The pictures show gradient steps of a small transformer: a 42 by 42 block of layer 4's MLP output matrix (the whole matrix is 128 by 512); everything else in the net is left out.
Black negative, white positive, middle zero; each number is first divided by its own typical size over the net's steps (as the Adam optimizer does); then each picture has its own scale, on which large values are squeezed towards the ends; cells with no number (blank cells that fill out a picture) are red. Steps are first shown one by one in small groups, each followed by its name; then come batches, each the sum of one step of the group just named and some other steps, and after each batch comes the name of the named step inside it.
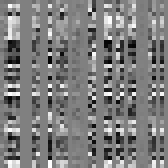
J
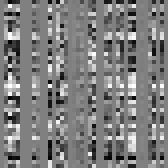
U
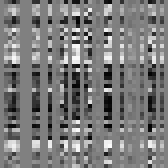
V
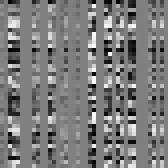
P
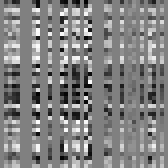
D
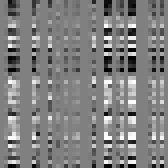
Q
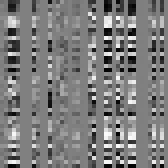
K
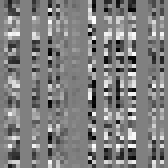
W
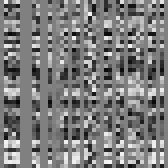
K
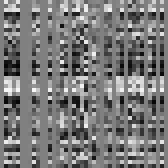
U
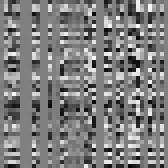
K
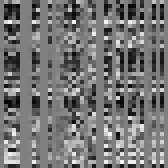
K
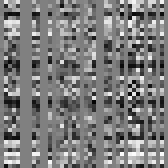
J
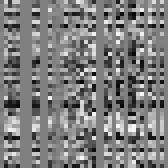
P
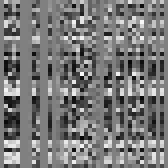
V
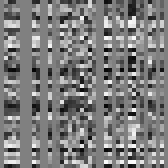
Q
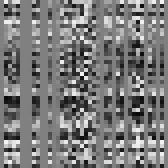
J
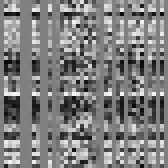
J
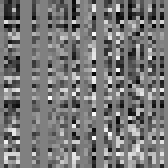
P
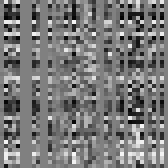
P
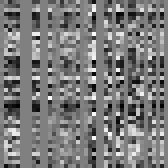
P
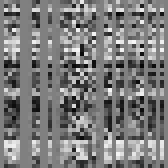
V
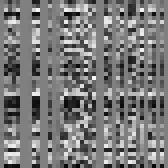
K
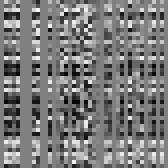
D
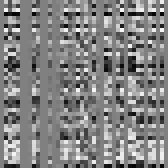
Q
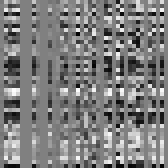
K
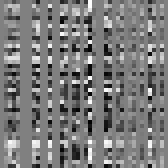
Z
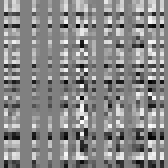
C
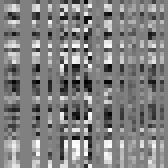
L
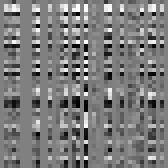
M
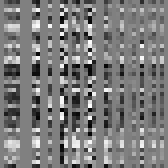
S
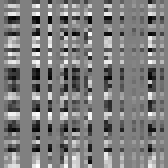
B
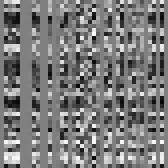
B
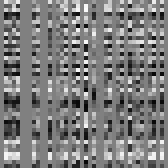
M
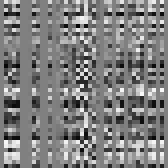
C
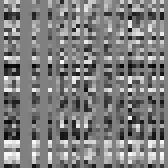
Z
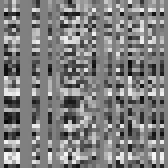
C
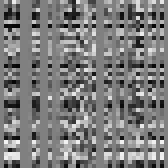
C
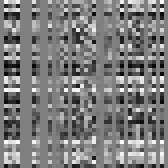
S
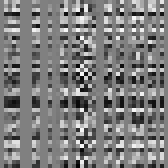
M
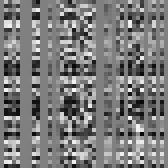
S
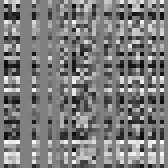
Z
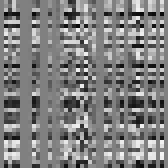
C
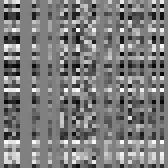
S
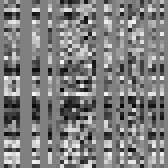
L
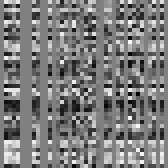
Z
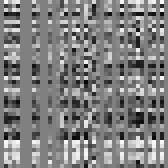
L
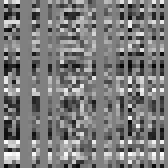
C
